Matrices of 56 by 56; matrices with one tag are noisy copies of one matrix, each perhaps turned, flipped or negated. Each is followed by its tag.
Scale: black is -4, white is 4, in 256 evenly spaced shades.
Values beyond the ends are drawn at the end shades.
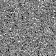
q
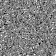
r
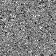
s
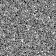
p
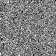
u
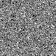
s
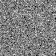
u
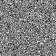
u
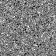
p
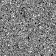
s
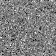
s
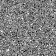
q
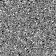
r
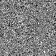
r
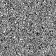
q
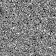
q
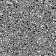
u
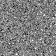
u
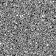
s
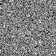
s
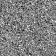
p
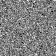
r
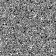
q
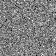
u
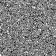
r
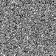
s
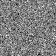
u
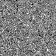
q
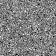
u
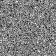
u
